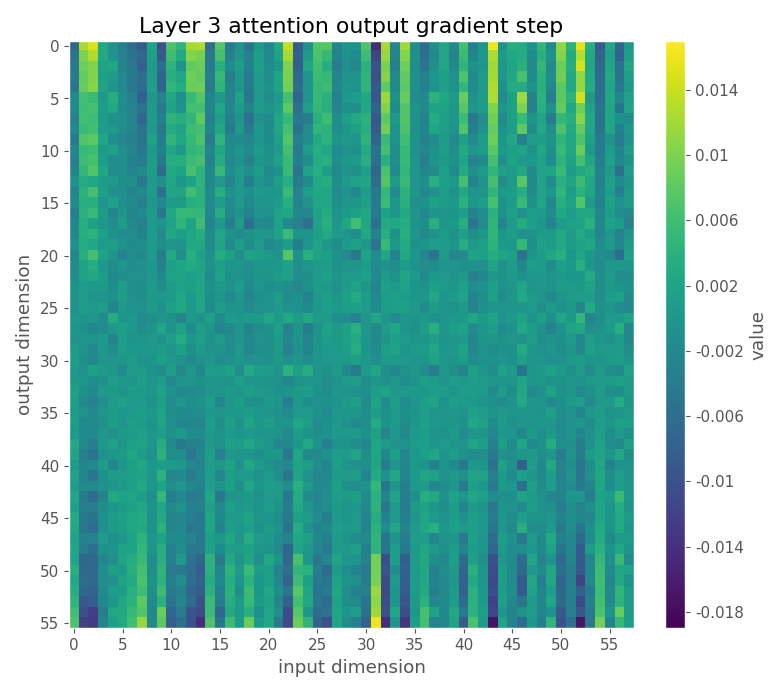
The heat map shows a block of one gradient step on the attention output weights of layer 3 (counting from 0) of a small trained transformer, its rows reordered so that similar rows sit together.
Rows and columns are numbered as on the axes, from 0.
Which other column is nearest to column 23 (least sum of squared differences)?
54
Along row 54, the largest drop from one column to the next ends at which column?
32
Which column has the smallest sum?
31
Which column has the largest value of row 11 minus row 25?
52
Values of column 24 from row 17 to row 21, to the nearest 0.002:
-0.006 0 0 0.004 0
